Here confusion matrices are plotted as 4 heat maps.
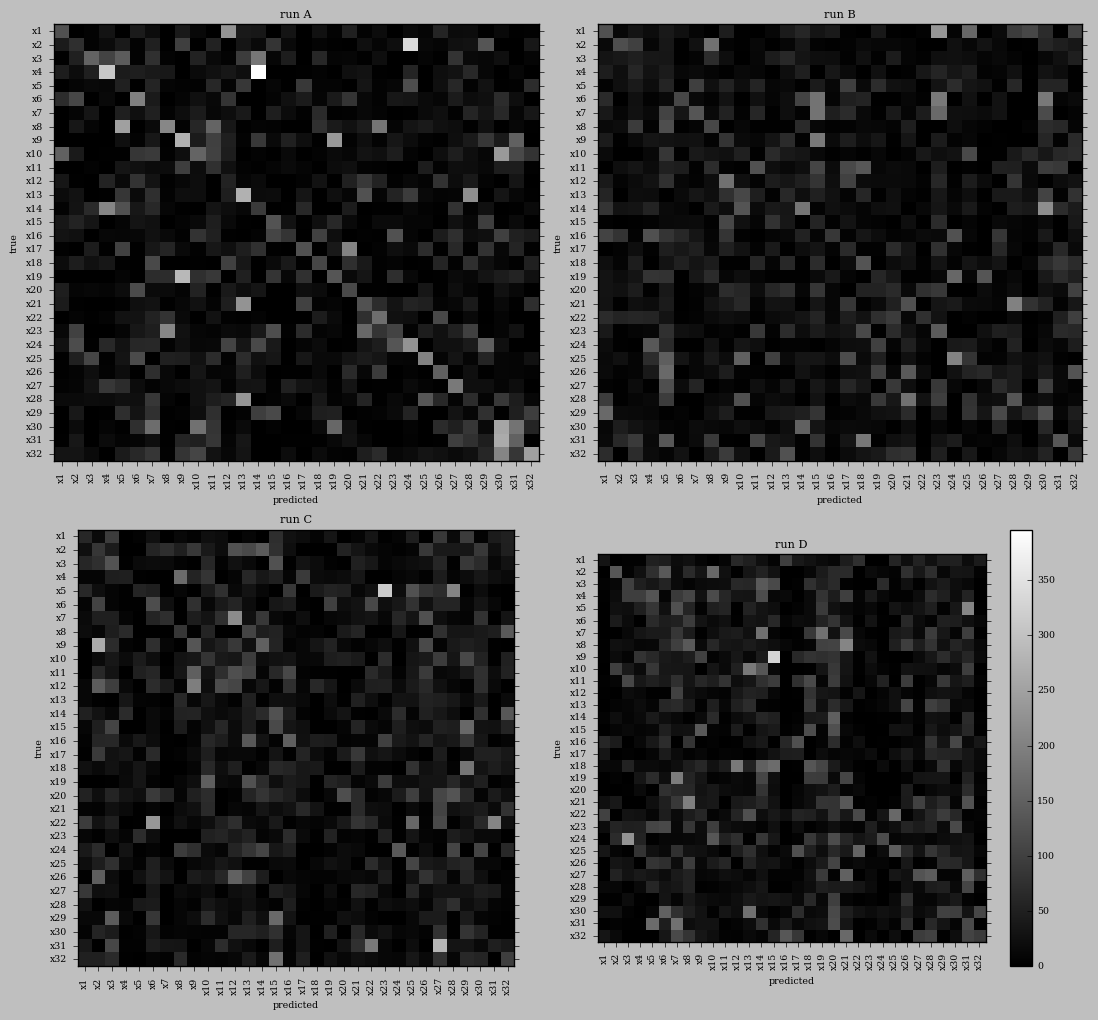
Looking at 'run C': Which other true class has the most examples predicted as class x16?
x11
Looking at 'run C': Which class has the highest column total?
x27
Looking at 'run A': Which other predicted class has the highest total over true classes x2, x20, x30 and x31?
x24
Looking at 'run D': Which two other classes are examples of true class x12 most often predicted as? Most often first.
x7, x18
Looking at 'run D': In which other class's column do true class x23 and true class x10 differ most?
x13
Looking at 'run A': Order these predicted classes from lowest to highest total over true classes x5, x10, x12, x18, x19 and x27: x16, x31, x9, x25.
x25, x16, x31, x9
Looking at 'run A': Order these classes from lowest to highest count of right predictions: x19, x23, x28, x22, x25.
x28, x23, x19, x22, x25
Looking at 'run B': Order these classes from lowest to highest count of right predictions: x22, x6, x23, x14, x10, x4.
x4, x10, x22, x6, x23, x14
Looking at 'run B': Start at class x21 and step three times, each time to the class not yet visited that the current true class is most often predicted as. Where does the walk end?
x25
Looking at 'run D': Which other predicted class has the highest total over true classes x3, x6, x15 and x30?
x20
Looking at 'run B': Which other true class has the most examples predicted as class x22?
x20
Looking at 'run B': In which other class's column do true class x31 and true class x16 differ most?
x18
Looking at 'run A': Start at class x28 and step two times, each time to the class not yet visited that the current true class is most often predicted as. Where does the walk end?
x21
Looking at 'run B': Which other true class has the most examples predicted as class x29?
x1
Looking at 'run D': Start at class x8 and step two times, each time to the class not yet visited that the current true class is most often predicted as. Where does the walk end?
x31
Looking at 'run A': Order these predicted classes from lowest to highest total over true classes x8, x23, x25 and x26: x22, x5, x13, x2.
x13, x2, x5, x22
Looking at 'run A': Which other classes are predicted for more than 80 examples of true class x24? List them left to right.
x2, x12, x14, x23, x29
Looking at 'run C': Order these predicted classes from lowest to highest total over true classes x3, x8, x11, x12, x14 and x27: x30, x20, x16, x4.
x20, x4, x16, x30
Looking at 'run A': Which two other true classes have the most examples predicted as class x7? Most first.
x30, x18
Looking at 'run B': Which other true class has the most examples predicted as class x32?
x26
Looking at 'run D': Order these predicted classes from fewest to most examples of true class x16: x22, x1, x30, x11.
x11, x22, x1, x30
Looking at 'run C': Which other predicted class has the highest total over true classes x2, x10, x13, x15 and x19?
x29
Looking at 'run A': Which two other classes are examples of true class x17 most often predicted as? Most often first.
x20, x5
